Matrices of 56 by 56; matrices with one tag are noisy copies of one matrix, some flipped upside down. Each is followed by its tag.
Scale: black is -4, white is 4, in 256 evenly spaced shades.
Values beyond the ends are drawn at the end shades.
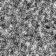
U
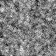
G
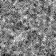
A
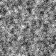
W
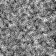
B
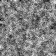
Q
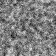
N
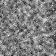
B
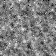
W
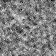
A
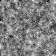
Q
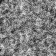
G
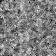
G
